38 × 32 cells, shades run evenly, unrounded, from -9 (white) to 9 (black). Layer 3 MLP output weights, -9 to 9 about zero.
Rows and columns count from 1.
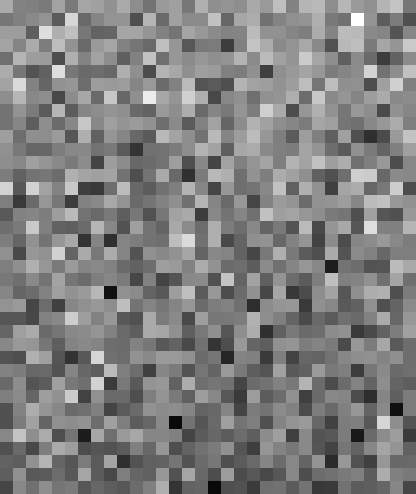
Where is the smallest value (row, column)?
2, 28
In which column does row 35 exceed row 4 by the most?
20
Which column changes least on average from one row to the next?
19
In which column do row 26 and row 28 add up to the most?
21
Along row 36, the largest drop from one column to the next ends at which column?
27
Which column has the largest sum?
11
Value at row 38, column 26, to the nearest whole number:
5
